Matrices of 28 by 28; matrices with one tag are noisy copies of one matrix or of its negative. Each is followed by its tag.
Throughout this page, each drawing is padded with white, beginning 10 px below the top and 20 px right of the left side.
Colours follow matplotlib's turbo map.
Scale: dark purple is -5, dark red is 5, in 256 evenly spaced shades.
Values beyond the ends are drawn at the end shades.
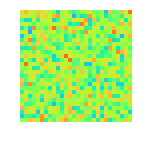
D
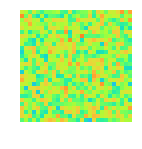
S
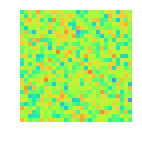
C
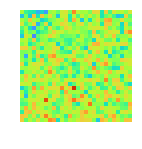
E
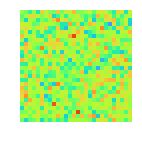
D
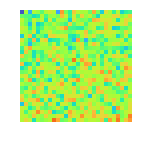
E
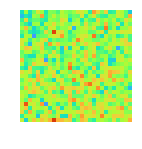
E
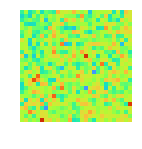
E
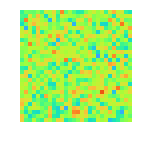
C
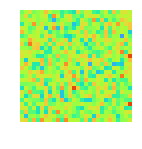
D
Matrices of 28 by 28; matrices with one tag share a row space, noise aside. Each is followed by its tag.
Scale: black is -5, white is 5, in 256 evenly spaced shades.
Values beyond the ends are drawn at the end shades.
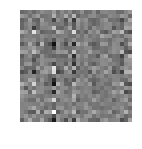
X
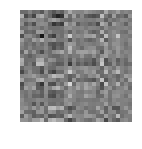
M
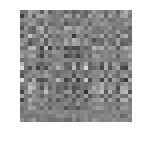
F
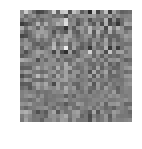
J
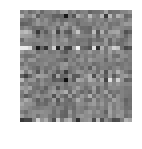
J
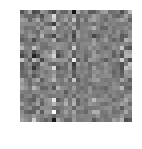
X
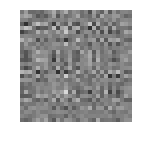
J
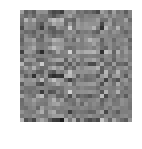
M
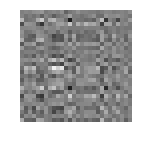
M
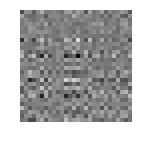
F
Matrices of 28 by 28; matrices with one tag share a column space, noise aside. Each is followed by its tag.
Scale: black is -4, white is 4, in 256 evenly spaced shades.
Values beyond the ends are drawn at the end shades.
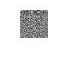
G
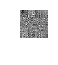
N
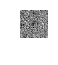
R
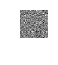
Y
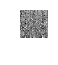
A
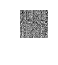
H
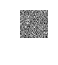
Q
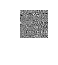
Y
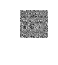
R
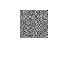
G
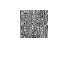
A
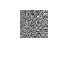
G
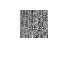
A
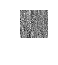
A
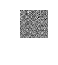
G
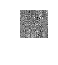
N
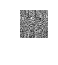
N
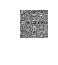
Y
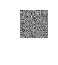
G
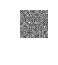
Y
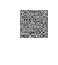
Q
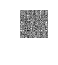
A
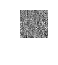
A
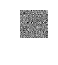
Y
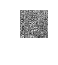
A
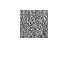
H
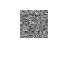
Y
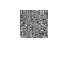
A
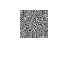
N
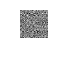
Y
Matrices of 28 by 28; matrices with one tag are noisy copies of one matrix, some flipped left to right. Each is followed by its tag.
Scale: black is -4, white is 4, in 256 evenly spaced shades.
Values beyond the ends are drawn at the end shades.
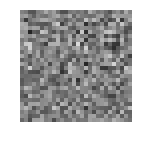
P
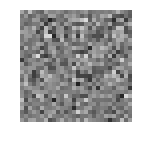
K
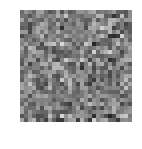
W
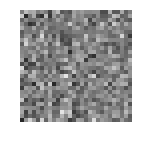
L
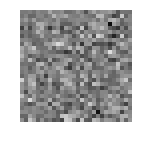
W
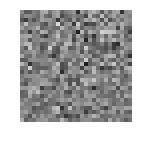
P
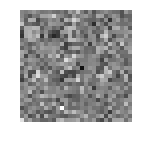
K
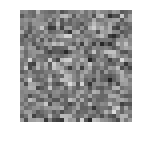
W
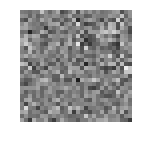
P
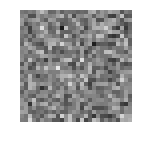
W
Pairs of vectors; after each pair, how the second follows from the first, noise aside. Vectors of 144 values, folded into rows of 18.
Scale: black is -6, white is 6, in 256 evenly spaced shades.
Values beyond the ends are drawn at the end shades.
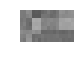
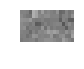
negated, partly zeroed.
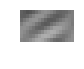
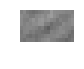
reversed, shrunk.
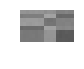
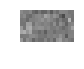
wrapped around, negated, partly zeroed.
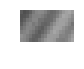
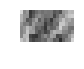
wrapped around, scaled up.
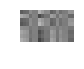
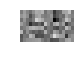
wrapped around, scaled up.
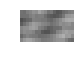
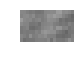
negated, shrunk.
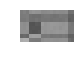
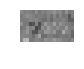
partly zeroed.
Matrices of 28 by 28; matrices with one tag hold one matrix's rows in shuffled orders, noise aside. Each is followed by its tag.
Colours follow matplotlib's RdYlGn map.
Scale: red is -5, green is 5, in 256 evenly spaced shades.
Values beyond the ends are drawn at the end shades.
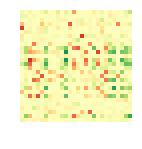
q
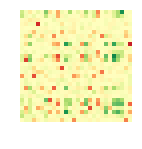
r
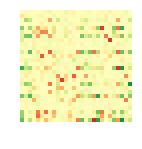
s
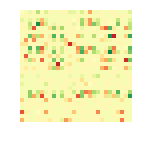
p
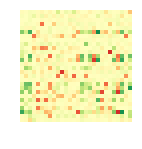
s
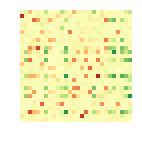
q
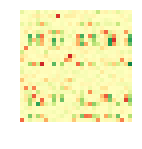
p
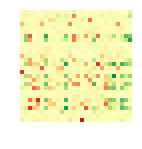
q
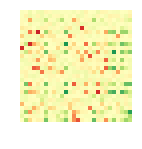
q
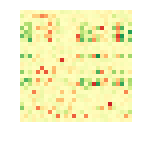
s
